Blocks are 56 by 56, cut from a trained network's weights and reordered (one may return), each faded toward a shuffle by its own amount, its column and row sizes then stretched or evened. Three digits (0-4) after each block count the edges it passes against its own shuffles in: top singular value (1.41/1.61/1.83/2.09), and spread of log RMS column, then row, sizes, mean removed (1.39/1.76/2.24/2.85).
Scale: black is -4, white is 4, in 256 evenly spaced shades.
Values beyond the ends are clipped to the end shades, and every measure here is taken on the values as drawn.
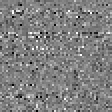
2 1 3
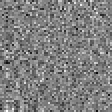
2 0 1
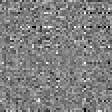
3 1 3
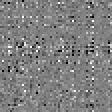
2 3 3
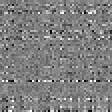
4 1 4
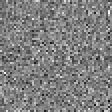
3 0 1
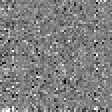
1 3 1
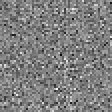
3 1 0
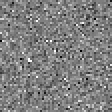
0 0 0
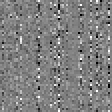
1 4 0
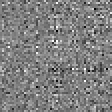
3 3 2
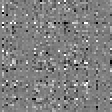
2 4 2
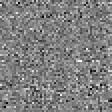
0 0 3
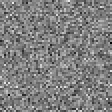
3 0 1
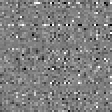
3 2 3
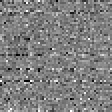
3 1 3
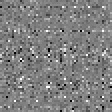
1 3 3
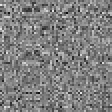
3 0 2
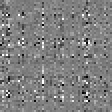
1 4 3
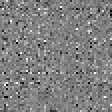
1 2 2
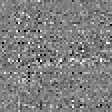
2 2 3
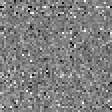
2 1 2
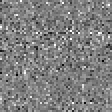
1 1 1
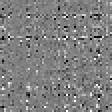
3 4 2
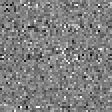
2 0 2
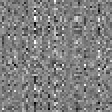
4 4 1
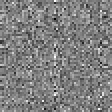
3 3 0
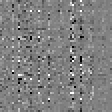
1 4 2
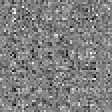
3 2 1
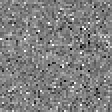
0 1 0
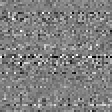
1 0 4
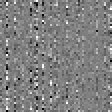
1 4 0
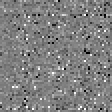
0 2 2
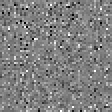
0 3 1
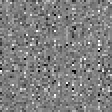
2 3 1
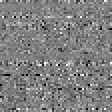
0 0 4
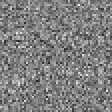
2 0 1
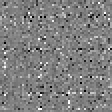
1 2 2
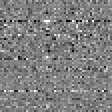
2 1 4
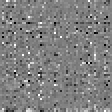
1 3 2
